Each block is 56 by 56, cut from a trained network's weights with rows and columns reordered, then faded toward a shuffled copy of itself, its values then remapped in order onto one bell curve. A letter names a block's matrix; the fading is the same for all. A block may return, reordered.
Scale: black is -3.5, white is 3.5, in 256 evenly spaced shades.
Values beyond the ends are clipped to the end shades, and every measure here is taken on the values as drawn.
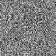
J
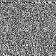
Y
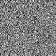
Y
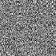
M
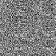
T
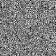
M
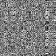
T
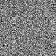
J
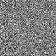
J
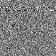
Y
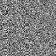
T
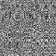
T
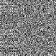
T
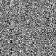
M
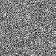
M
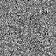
Y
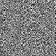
J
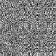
T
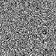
Y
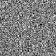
Y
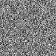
M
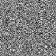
M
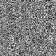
J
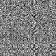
T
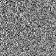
M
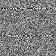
Y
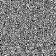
Y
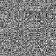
T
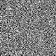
Y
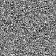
Y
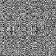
T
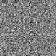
T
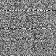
Y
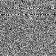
Y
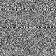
Y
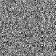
M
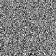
M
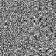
J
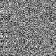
T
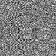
J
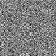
J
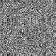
J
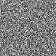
M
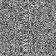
T
